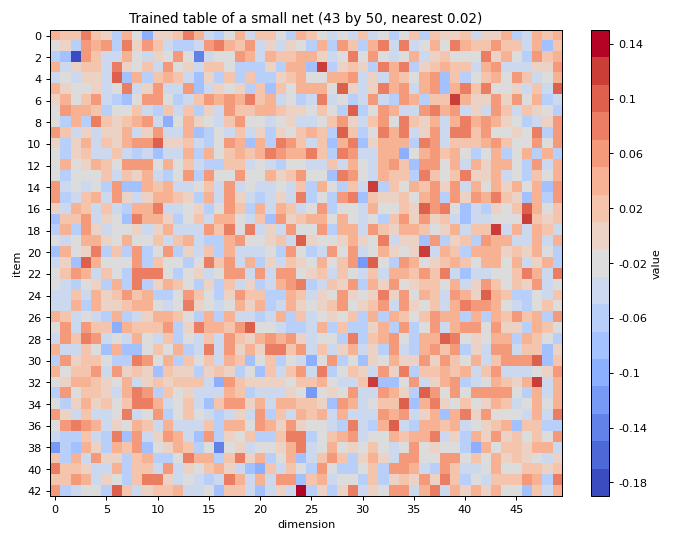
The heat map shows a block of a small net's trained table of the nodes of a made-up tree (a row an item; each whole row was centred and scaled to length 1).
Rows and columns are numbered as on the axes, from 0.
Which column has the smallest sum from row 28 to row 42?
16
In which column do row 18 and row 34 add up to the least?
27
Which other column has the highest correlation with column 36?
33
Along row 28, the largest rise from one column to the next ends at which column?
29
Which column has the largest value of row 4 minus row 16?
6
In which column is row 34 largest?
34
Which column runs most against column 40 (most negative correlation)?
46
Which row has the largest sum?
10
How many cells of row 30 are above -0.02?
28
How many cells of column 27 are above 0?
10
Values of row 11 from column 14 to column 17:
-0.06 0.04 -0.02 0.02
